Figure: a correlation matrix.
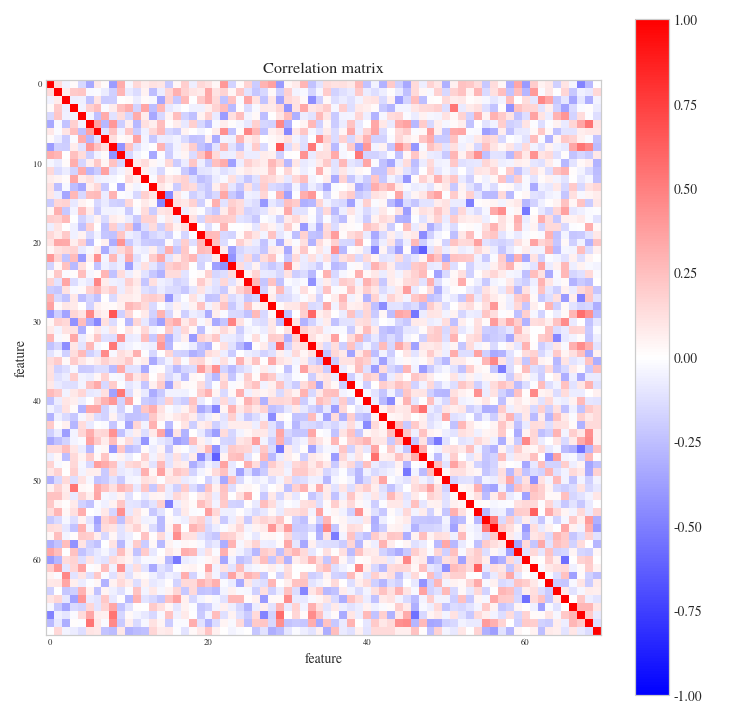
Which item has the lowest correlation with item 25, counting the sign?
33
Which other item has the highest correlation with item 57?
16
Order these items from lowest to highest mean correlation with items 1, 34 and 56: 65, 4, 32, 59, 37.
32, 37, 59, 65, 4
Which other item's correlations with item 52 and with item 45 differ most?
60
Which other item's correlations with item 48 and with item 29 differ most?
68
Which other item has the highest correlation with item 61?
54
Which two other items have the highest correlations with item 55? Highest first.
56, 68
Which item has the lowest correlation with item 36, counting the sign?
57
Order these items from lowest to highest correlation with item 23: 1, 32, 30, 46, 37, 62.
37, 32, 1, 46, 62, 30
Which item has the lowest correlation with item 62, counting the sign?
66
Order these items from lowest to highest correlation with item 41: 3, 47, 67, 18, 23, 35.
67, 35, 3, 18, 23, 47
